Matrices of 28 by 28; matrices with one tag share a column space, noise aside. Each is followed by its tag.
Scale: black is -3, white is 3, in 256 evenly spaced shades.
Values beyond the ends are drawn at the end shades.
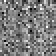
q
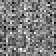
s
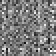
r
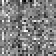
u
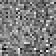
r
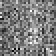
r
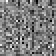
u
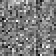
u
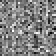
s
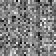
u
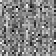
q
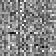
s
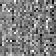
q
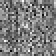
q
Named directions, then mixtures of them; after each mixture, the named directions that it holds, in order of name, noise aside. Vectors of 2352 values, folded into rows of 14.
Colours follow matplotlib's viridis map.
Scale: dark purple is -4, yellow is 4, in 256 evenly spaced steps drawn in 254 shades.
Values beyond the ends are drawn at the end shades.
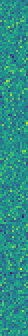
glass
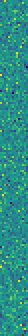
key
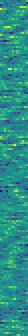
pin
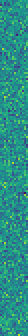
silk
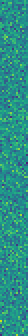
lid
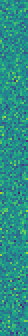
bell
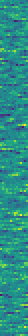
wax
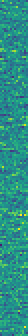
bell, lid, wax.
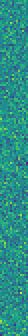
lid, silk.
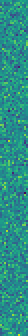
silk.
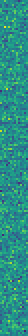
bell, key, pin.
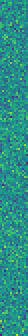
lid.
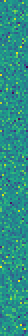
key.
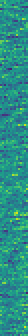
pin, silk, wax.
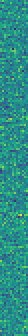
bell, lid, wax.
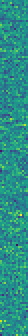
lid, wax.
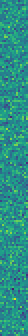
bell, lid, pin.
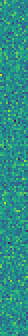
key, silk.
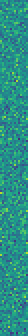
bell.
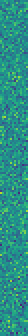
bell.
